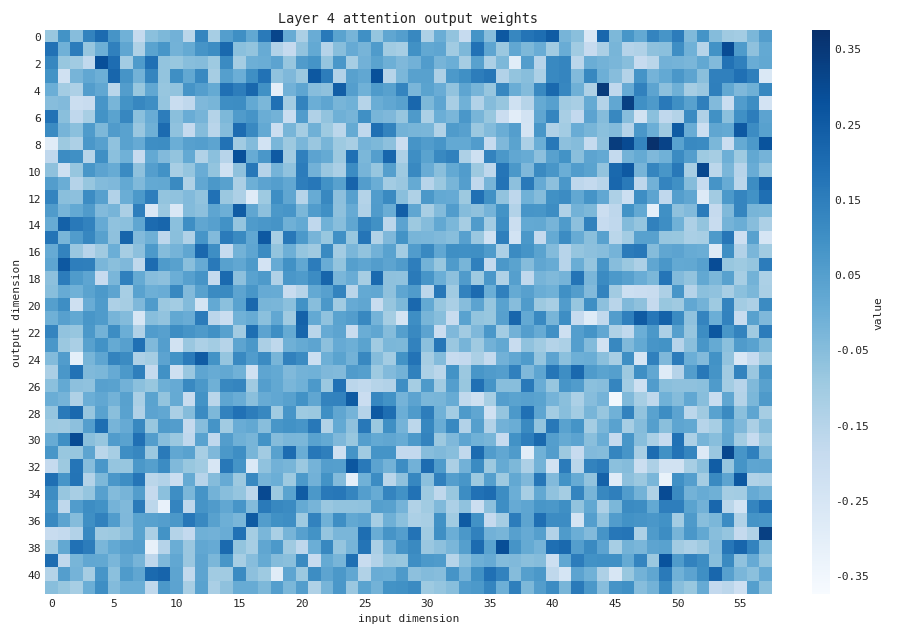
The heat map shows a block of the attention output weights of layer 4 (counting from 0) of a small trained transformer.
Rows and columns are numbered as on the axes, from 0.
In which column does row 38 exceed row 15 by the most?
55
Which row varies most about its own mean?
8
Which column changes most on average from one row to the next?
45
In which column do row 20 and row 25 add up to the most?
29
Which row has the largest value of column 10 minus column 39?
3
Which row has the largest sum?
36
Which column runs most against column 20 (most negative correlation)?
34
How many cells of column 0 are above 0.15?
5
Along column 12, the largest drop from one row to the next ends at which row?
20
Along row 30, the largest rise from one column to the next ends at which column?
50
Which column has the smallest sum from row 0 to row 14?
37
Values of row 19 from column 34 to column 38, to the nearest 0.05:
0.2 0 0.15 0 0.05
